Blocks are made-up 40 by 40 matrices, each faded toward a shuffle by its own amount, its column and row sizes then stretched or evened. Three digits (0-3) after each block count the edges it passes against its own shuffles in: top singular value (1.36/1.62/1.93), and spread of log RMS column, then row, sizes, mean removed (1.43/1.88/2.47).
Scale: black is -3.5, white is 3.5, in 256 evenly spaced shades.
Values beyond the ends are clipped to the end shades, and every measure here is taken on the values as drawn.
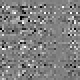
2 3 3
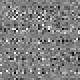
2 1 3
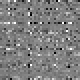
2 1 3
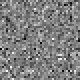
0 0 1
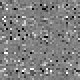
0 2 2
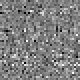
0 0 2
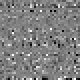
2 1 3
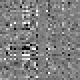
3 3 2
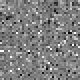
1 0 0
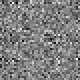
2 1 1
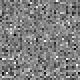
2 1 0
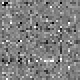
1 2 1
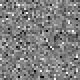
0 0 0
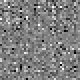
1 1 1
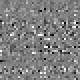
1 1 3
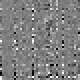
3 3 2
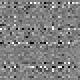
3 1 3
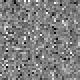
0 1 0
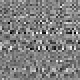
3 0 3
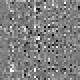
1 3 1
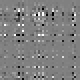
3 3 3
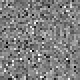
0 0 0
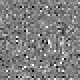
1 1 1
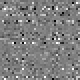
0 1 3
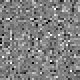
2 0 1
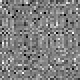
3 0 0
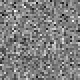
0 2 0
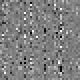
0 3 1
